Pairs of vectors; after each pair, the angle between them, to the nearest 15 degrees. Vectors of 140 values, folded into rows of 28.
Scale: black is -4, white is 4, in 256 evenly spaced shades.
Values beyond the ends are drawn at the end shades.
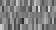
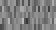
150 degrees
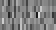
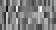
75 degrees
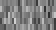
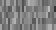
90 degrees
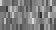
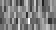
90 degrees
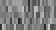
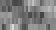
120 degrees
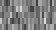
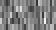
15 degrees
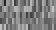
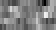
90 degrees
